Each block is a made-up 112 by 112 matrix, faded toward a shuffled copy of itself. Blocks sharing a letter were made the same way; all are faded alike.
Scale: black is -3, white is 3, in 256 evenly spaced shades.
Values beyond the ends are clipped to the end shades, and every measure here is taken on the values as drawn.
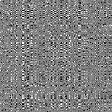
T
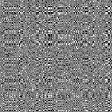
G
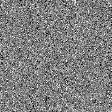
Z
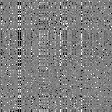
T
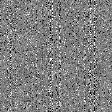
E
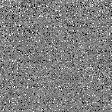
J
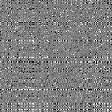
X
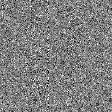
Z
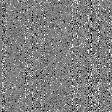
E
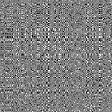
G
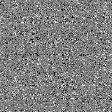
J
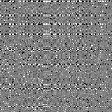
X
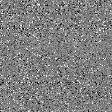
J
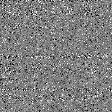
J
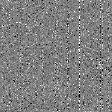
E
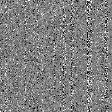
E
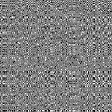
G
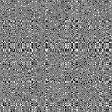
G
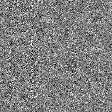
Z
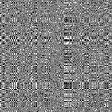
G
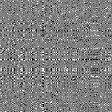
X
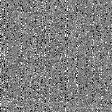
E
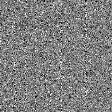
Z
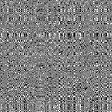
G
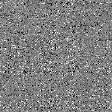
J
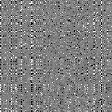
T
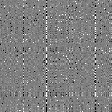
T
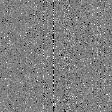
E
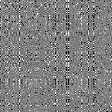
T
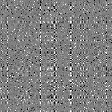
T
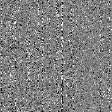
E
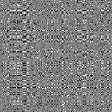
X
